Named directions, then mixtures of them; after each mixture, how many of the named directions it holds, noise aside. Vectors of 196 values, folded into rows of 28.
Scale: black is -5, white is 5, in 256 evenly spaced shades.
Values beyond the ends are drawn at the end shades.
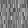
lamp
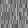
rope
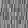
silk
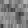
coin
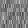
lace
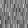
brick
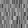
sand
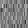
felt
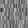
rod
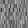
two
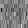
four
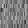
one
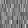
three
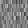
three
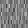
three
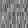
one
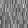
one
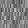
two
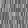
three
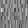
one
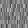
three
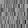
two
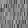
one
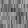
two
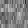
four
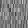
one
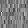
two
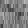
two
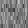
three
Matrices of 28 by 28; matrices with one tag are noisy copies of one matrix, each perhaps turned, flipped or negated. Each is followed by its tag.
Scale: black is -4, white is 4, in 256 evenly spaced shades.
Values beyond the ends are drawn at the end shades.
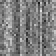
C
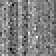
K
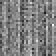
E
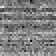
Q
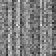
Q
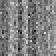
K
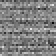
E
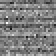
E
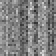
K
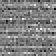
E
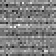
E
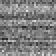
C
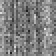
C
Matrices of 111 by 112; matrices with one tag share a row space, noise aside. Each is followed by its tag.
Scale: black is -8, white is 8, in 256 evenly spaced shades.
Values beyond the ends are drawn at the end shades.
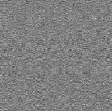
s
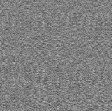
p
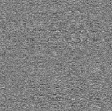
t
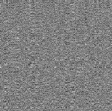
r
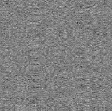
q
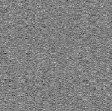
s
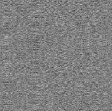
q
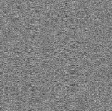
r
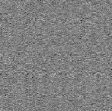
s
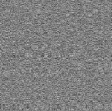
p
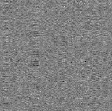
q
